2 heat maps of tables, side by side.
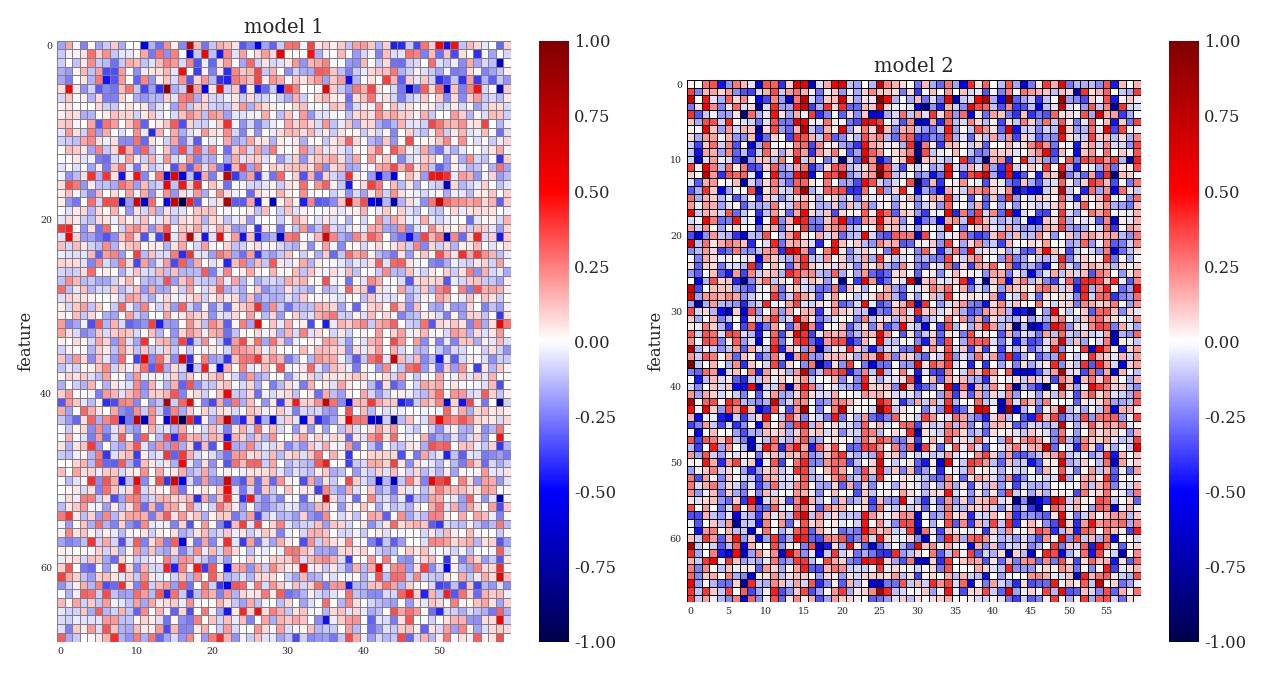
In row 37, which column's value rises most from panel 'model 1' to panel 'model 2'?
0
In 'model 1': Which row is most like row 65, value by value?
55
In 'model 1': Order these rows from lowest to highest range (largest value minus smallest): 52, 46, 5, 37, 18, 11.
11, 46, 37, 52, 5, 18
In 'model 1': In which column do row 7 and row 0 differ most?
17
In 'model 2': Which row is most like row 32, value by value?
55
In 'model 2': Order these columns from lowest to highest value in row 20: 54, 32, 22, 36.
22, 32, 54, 36
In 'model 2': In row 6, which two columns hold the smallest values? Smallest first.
9, 43
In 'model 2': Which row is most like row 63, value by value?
5
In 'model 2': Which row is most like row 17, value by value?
36
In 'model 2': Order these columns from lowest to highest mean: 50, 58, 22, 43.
43, 22, 58, 50
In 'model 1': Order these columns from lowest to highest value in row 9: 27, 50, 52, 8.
27, 8, 52, 50
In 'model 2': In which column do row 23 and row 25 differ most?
25
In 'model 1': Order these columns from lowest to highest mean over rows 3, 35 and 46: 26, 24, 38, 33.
38, 33, 24, 26
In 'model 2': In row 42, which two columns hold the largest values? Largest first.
0, 11
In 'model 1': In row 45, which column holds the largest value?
58
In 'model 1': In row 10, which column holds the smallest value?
12
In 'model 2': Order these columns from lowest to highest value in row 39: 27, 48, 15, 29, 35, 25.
48, 25, 27, 35, 15, 29
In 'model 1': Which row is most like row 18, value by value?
43
